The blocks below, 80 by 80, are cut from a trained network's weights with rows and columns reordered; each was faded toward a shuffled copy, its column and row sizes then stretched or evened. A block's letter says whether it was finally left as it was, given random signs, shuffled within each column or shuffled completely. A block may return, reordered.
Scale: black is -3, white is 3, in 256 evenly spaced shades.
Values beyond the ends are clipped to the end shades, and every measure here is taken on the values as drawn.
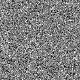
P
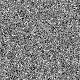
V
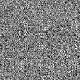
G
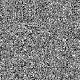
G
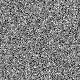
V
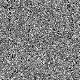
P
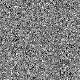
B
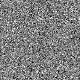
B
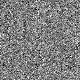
P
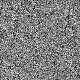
B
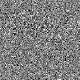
G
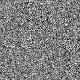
B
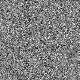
P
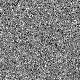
V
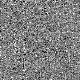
B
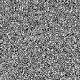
G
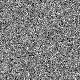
V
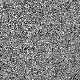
B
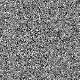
B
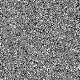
P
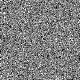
P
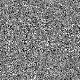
B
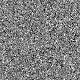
P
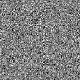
G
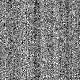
P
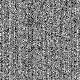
P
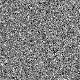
P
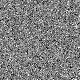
V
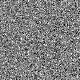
P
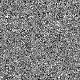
B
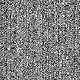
G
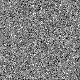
P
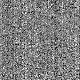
G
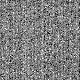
P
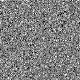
B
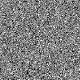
G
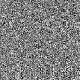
G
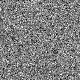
V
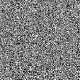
G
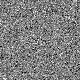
V
